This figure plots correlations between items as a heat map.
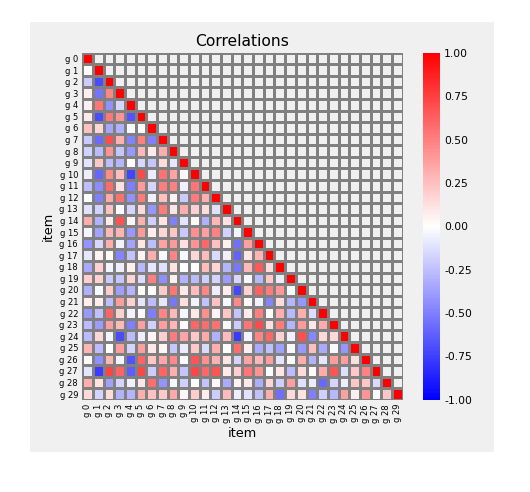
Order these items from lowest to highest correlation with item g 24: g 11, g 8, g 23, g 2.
g 2, g 23, g 11, g 8
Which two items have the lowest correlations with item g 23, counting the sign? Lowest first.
g 4, g 1
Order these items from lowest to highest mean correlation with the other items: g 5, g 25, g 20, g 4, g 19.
g 4, g 19, g 25, g 20, g 5
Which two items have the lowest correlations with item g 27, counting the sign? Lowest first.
g 1, g 4
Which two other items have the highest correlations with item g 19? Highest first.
g 6, g 28
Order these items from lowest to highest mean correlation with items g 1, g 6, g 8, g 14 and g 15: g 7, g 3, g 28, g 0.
g 7, g 3, g 0, g 28
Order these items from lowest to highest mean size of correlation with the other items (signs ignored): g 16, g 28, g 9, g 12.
g 9, g 28, g 12, g 16
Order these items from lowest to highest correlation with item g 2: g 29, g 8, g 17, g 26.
g 17, g 29, g 26, g 8
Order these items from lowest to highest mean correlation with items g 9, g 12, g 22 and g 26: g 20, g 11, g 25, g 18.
g 25, g 18, g 20, g 11
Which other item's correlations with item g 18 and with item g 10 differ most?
g 5
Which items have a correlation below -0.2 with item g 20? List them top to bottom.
g 0, g 3, g 4, g 14, g 21, g 25
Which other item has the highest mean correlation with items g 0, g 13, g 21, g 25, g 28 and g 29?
g 14
